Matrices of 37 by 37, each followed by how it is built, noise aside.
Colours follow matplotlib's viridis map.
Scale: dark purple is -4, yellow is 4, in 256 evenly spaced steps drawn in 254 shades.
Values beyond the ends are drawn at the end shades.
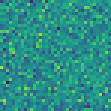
noise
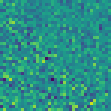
lower triangular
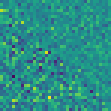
lower triangular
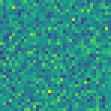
noise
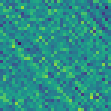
Toeplitz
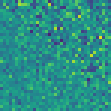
upper triangular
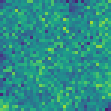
smooth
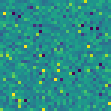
sparse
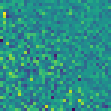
lower triangular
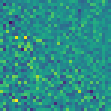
lower triangular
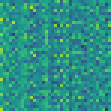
repeating rows
